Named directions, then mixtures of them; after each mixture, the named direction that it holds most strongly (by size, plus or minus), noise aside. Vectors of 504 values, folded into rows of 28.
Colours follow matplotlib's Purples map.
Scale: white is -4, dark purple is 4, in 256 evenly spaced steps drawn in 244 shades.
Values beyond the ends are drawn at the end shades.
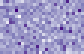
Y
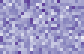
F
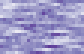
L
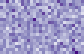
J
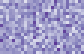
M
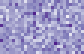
M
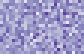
M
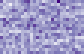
F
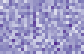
M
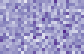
M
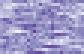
L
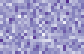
Y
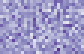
M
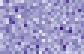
Y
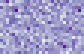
Y
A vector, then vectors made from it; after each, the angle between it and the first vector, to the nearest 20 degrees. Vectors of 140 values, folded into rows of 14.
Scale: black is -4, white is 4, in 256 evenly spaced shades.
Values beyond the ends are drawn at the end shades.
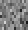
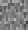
60 degrees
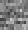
120 degrees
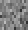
20 degrees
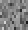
20 degrees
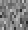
20 degrees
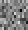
40 degrees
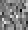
40 degrees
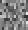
120 degrees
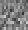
120 degrees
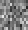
120 degrees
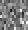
160 degrees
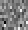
140 degrees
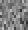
20 degrees
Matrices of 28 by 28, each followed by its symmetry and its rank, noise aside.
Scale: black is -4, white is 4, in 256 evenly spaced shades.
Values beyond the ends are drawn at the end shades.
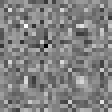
symmetric, rank four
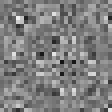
symmetric, rank three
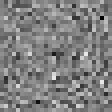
no symmetry, rank six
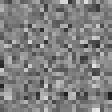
antisymmetric, rank six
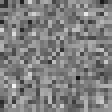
symmetric, rank six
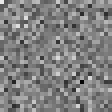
symmetric, rank six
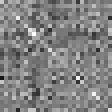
symmetric, rank four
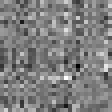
no symmetry, rank four
